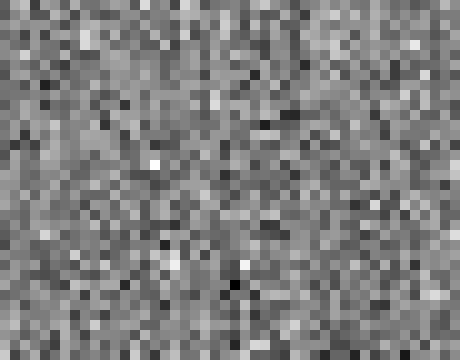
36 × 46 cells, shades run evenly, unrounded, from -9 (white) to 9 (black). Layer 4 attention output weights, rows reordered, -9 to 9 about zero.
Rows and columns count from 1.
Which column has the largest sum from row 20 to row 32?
24
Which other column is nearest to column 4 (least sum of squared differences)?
14
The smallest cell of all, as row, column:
17, 16
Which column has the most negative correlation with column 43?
46
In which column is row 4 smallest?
9
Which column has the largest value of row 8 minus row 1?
26
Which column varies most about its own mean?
27
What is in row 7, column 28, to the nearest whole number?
2
